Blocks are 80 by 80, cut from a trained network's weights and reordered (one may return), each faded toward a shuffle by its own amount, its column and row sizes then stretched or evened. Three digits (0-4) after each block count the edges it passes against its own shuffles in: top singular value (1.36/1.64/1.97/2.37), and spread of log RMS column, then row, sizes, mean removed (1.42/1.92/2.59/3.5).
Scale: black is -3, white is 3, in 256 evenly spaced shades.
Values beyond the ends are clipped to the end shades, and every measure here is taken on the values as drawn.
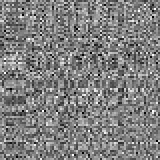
4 0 2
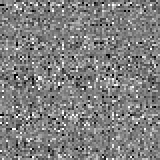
0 2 3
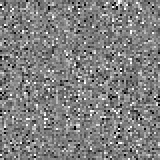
0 2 1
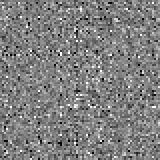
0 2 2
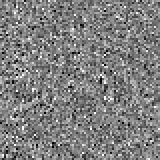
1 1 0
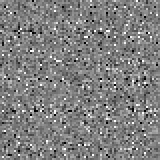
0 2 2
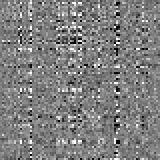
4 4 3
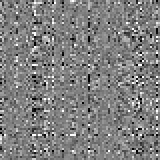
4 4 2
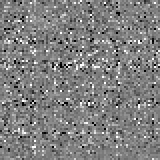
1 2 3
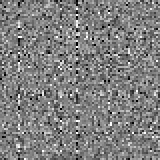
2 2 1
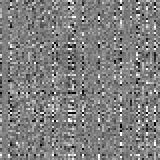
4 4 2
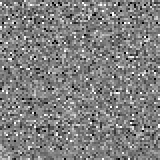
0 0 2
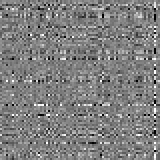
4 2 4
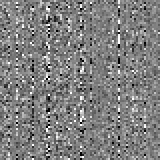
3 4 0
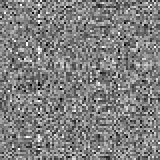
4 1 1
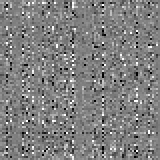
1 4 2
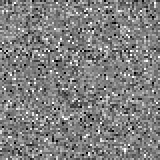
1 0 1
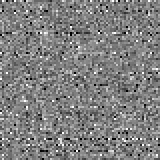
1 1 3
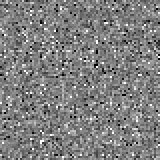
0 1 1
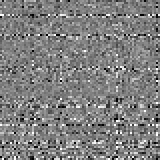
4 1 4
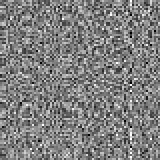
4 1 0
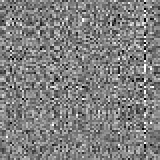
4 2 2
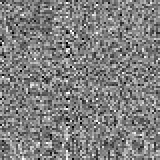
3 1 0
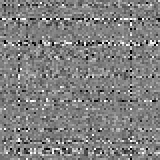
3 1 4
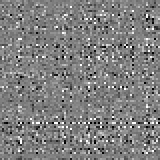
2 3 4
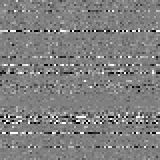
4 0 4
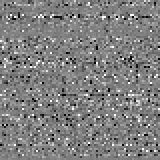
0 0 4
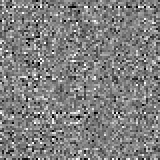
3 2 2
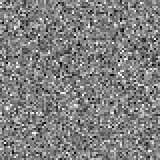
0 0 0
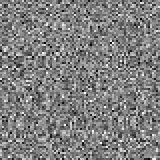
4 0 1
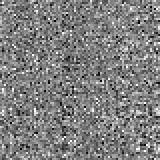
2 1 0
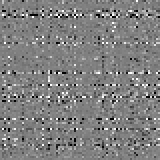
4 3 4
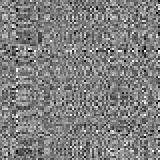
4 2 2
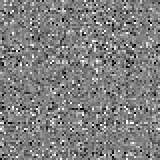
2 2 2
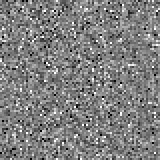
0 1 0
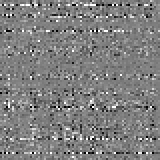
1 2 4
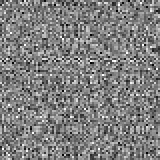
4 0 2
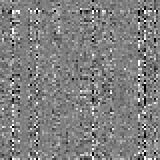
4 4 2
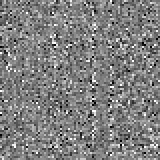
1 3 1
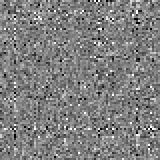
1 2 2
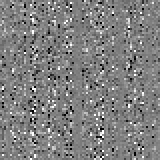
0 4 0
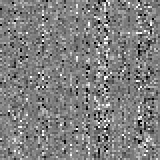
1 4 0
